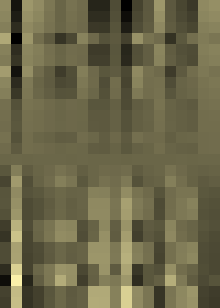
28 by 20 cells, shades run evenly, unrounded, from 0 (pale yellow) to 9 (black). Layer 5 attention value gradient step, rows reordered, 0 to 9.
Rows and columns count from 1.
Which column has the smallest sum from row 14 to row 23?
2
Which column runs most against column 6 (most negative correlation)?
8
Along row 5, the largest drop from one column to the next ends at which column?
3
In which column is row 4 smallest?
1
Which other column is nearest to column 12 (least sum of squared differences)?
10
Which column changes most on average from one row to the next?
13
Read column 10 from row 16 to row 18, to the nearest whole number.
5 5 4
